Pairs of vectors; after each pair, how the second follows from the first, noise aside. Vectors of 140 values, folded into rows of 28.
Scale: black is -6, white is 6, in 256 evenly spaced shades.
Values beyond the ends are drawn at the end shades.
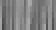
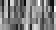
reversed, scaled up.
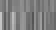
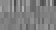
reversed, negated, partly zeroed.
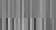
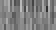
reversed, negated.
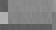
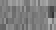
reversed, negated, partly zeroed.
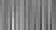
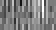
reversed, scaled up.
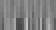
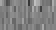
reversed, negated, partly zeroed.
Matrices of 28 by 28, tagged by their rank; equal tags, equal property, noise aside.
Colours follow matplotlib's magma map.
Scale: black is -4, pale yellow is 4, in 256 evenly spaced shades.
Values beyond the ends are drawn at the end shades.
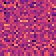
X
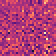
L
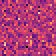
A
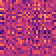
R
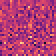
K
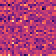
L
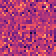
K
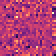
L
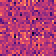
K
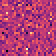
A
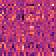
L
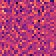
X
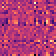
R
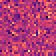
A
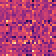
R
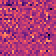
A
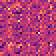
X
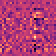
R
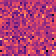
X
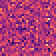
K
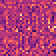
X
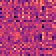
X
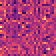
L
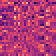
R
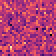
K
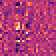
R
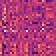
L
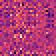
X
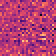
L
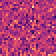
A
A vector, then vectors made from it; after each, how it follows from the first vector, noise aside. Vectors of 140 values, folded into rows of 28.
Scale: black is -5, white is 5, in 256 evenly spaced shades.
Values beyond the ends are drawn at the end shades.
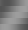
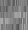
wrapped around, negated, partly zeroed.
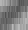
reversed, negated.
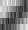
negated, scaled up.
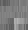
wrapped around, negated, partly zeroed.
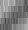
negated.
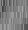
partly zeroed.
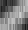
scaled up.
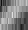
reversed, scaled up.
